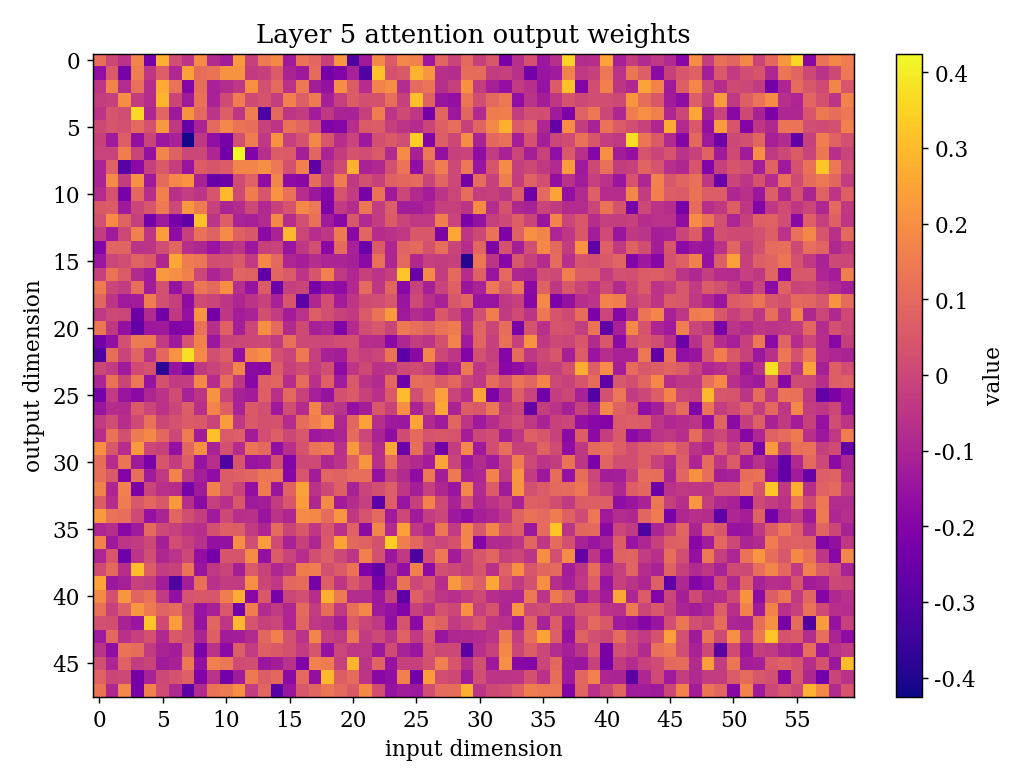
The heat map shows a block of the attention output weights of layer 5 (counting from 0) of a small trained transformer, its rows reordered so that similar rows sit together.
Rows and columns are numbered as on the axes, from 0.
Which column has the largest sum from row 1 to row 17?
5
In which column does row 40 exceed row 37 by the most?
2
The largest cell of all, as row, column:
7, 11
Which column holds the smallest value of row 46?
42
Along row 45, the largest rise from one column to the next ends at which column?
59
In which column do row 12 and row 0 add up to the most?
8
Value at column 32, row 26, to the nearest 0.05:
-0.05
